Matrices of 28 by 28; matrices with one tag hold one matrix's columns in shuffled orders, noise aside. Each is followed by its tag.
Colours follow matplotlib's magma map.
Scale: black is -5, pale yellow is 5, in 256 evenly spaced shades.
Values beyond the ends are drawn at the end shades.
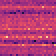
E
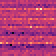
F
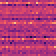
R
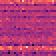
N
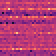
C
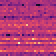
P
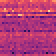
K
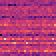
P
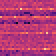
C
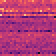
K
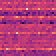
C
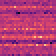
E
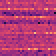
C
